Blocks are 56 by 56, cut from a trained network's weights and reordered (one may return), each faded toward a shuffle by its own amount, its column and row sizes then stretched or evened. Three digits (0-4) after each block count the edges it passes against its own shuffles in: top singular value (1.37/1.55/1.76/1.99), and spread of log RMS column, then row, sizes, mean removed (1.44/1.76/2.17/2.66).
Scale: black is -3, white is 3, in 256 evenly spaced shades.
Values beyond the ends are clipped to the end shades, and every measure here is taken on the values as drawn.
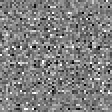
1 1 4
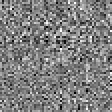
4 2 1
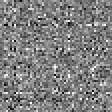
3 3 2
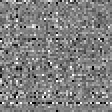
1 2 4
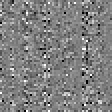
1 4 2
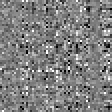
3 4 2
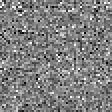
0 0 2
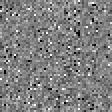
0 2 0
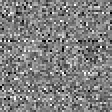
3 0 3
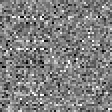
3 0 3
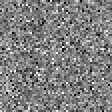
1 0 1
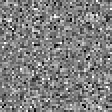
1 1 1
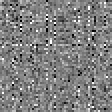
3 4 0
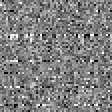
3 0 3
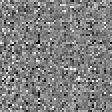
1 3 2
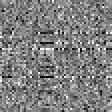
4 0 2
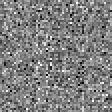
0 1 0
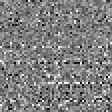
2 0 3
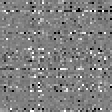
2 3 4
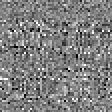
4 1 3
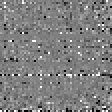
3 2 4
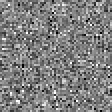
1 0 0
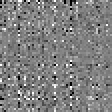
3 4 3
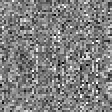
3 3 0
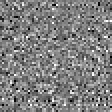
3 2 3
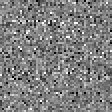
0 0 2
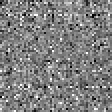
1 2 2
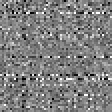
4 0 4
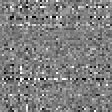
1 2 4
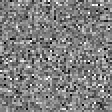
0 0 3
